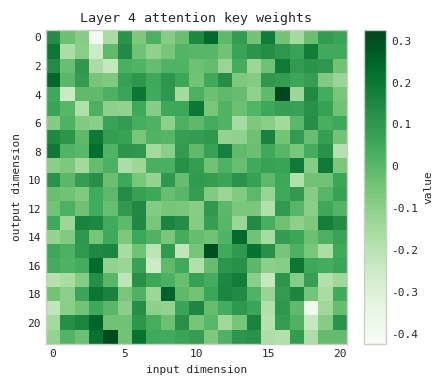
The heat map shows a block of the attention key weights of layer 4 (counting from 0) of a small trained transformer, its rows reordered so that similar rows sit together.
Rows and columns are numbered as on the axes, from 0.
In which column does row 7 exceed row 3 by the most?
3
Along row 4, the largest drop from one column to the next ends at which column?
17
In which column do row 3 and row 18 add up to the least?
19
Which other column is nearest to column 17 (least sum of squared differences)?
9
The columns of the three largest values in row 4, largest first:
16, 6, 18
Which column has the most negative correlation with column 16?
1
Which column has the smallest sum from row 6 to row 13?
13
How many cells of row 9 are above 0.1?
3
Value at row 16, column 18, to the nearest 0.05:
0.05
